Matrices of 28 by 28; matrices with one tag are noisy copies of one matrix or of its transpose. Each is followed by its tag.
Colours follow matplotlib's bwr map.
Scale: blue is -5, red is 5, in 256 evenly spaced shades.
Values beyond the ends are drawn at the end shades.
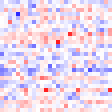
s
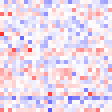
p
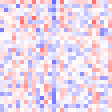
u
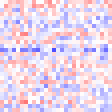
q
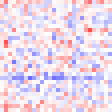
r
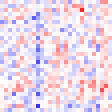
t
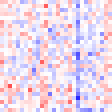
r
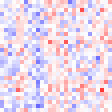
t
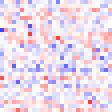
s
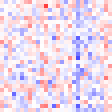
r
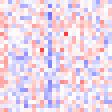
q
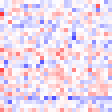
p
